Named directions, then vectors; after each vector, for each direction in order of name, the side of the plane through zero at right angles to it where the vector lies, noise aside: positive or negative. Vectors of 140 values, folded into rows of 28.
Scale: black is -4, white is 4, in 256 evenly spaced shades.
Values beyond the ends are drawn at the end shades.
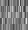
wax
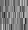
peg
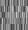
positive, positive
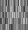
positive, positive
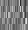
negative, positive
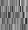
positive, negative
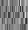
positive, negative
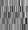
positive, negative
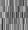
negative, negative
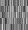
positive, positive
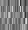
negative, positive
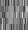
positive, positive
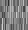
positive, positive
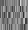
positive, negative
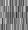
negative, negative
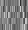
negative, positive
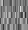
negative, positive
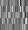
negative, positive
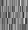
positive, negative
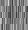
negative, negative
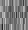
negative, negative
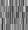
negative, negative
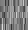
positive, positive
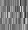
negative, positive
